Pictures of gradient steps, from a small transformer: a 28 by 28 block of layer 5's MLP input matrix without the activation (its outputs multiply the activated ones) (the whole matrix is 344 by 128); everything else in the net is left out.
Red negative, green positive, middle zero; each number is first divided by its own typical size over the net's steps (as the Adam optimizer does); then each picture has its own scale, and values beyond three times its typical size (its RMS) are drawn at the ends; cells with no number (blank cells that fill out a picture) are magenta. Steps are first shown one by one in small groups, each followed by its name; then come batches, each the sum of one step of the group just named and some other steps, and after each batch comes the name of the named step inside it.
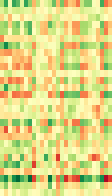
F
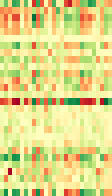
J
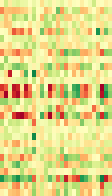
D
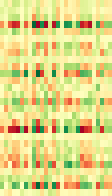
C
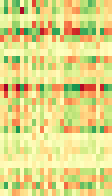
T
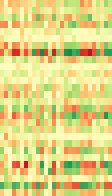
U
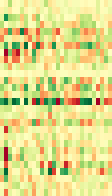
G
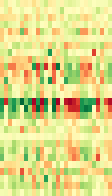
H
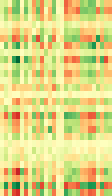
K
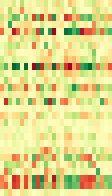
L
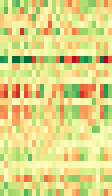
T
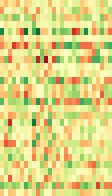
U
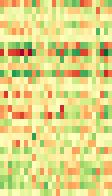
D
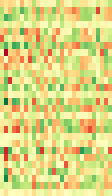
G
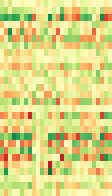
G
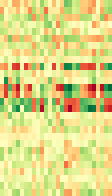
H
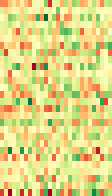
L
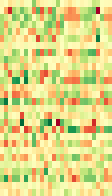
D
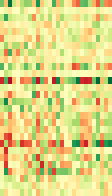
G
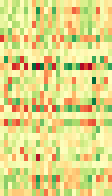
T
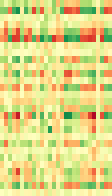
K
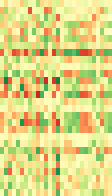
U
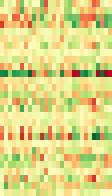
J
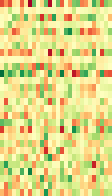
L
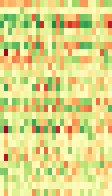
G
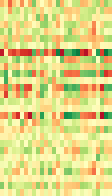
U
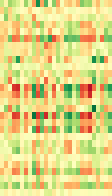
K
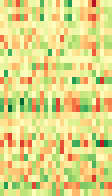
H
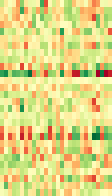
J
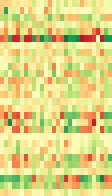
C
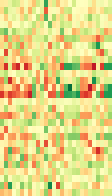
F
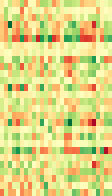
L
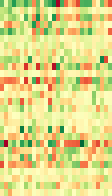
C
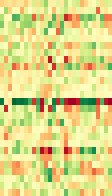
H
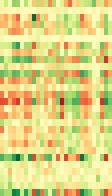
J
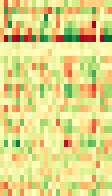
L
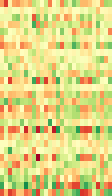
C
